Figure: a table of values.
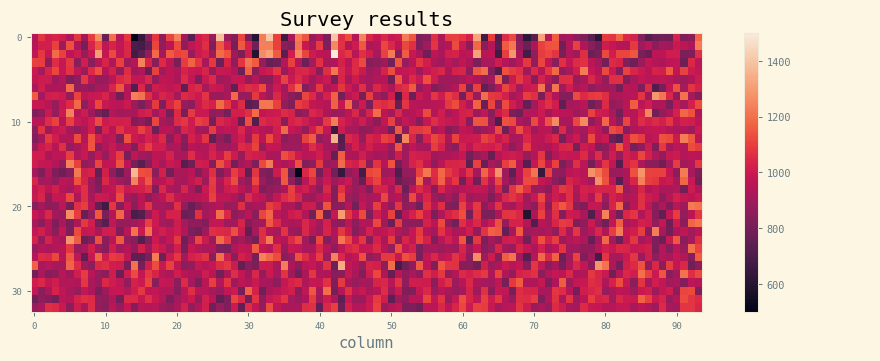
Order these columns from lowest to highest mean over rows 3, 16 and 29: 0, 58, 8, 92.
8, 92, 0, 58
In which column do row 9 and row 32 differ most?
5
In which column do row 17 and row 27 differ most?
43
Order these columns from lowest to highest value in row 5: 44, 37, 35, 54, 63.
63, 44, 54, 37, 35
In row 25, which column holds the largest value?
92
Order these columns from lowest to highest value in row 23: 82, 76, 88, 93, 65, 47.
88, 93, 47, 76, 65, 82
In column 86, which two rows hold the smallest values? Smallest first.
0, 2
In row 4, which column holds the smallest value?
65
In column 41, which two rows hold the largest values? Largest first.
30, 20
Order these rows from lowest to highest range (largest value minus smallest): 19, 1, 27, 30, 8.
19, 30, 8, 1, 27
